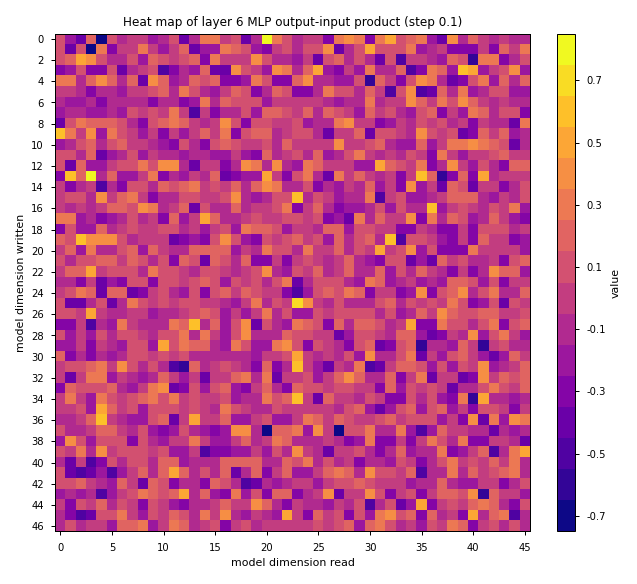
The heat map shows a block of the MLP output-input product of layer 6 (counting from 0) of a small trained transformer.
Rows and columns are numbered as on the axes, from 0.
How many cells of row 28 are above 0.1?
8
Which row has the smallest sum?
42
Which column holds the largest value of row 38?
1
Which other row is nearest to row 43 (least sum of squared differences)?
23
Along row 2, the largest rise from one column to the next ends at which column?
41
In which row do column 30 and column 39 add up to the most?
3
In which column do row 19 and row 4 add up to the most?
4
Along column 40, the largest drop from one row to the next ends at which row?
46
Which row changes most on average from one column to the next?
13
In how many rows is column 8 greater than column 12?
18
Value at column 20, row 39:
-0.2
